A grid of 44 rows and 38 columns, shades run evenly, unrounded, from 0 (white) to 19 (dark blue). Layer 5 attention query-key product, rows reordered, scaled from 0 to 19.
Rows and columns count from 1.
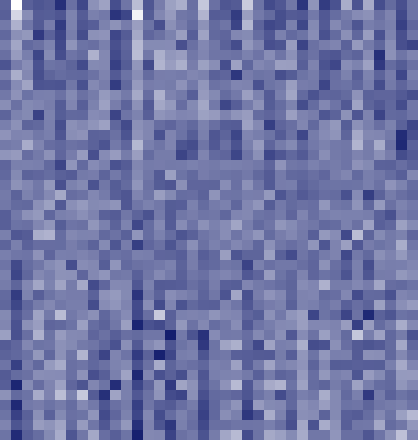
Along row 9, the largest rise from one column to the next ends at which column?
4
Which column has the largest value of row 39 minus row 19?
2
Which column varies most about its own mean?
13
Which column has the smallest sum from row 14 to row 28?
33
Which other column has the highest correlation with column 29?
32
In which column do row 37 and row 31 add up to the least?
37
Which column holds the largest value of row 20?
34
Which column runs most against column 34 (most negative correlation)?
6
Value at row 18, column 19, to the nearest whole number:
11
